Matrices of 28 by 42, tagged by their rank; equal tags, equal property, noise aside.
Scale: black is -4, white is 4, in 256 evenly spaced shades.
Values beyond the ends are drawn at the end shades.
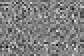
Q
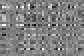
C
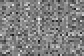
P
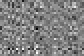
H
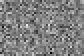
P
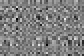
H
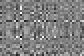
C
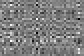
C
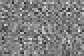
Q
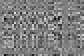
C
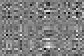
C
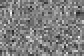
P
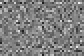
Q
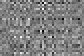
C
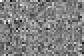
P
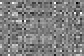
C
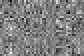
H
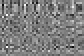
H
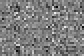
Q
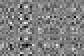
H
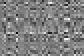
H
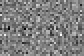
Q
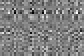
C
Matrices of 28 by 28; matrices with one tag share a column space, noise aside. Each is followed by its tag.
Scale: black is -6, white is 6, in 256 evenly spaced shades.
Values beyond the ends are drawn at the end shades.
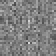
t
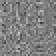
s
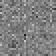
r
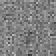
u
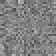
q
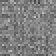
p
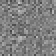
q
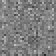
u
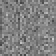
p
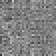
u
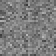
r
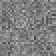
t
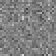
r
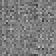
r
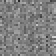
p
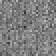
t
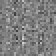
t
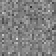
t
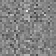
r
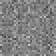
p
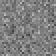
s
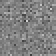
r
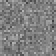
t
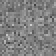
s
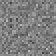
s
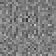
s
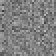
t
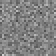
r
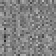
p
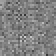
u
